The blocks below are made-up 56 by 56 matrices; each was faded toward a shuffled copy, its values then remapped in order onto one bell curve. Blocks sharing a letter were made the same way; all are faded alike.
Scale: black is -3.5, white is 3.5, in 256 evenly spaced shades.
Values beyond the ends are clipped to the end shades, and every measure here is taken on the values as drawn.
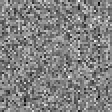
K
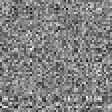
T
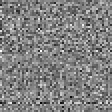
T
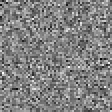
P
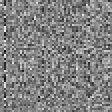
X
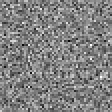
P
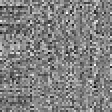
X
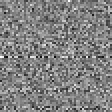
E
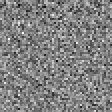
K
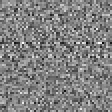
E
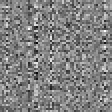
X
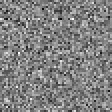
P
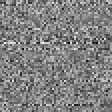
E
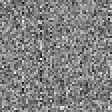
K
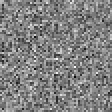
K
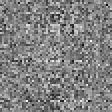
T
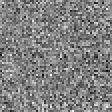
P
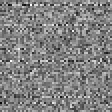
E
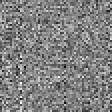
T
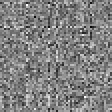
T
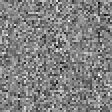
K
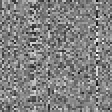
X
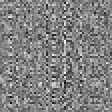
X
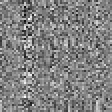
X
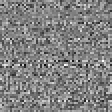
E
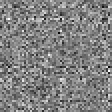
T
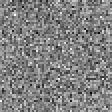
P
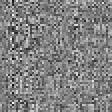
X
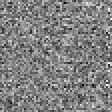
P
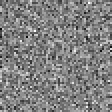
K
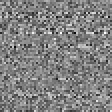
E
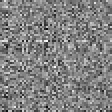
T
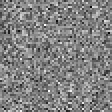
P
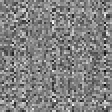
X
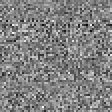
E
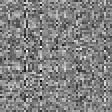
X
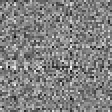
T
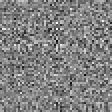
T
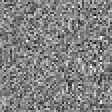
K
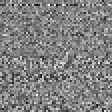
E
